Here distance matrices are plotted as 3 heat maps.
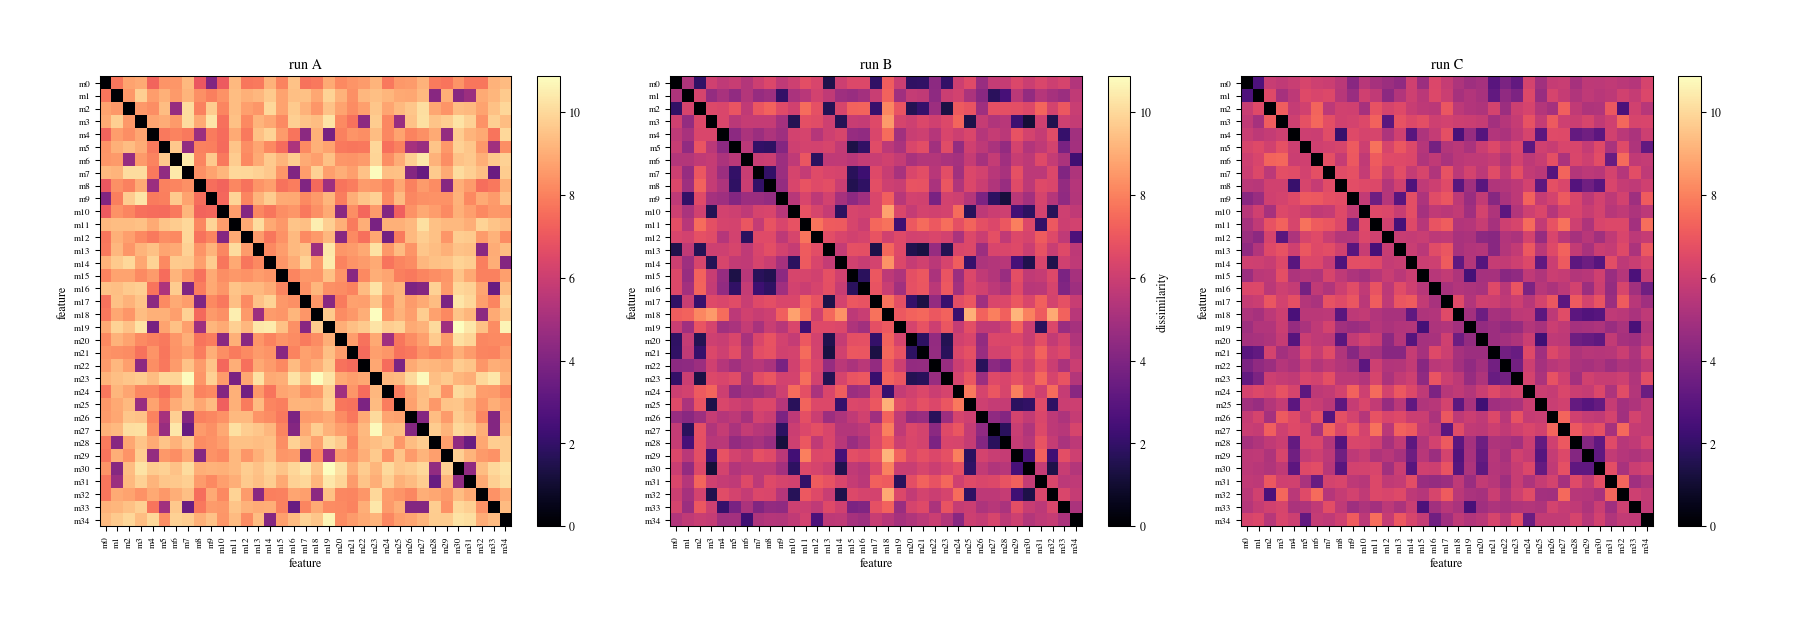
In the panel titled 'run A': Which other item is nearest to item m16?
m33
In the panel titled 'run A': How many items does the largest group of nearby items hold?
6
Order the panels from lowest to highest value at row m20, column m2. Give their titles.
run B, run C, run A
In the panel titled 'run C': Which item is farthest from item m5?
m11
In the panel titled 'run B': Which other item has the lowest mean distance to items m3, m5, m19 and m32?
m30
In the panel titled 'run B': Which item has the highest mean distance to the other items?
m18
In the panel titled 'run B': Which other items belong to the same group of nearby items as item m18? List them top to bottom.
m24
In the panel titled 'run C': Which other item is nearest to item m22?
m10
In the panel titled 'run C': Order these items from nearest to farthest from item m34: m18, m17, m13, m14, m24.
m24, m17, m18, m14, m13
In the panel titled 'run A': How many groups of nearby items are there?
11
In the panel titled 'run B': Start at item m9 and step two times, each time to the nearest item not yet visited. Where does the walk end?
m27
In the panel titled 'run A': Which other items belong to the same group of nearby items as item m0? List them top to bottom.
m9
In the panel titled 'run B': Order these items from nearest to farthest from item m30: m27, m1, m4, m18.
m1, m27, m4, m18
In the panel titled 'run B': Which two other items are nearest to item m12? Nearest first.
m6, m34
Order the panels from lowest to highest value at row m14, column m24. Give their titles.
run C, run B, run A
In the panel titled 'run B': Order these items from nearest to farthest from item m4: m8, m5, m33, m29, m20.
m33, m5, m8, m20, m29
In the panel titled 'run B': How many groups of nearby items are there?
9
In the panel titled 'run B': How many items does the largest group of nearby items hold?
7
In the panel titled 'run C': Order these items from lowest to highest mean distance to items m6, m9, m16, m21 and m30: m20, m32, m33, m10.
m20, m33, m10, m32
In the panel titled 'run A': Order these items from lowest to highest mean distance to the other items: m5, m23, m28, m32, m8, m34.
m8, m5, m32, m28, m34, m23
